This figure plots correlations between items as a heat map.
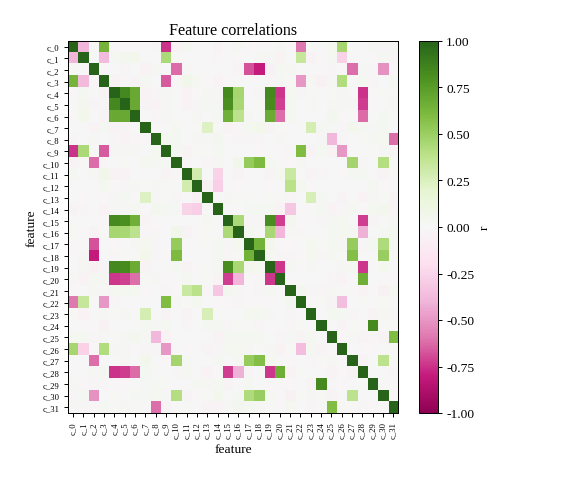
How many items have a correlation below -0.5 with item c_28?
5
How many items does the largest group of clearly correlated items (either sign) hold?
8
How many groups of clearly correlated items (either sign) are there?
7
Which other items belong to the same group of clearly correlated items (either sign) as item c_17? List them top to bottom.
c_2, c_10, c_18, c_27, c_30
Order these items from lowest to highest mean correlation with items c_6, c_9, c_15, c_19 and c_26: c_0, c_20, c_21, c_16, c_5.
c_20, c_0, c_21, c_16, c_5
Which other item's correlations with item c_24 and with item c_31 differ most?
c_29
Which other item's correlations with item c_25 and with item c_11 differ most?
c_31
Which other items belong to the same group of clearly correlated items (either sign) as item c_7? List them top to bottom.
c_13, c_23
